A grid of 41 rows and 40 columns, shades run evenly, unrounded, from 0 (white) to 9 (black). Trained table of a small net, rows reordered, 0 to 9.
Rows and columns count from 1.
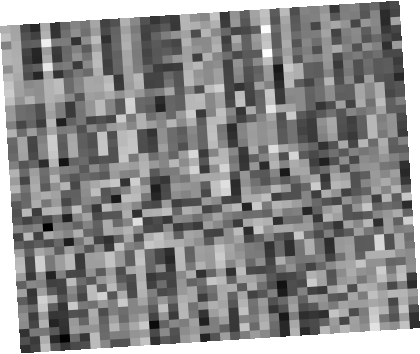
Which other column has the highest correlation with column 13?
33
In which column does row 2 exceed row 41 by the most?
39
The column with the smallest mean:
13
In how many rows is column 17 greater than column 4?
9
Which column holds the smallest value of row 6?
27
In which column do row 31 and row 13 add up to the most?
32
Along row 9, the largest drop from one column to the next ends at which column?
29
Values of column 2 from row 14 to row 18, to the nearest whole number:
5 3 3 3 6
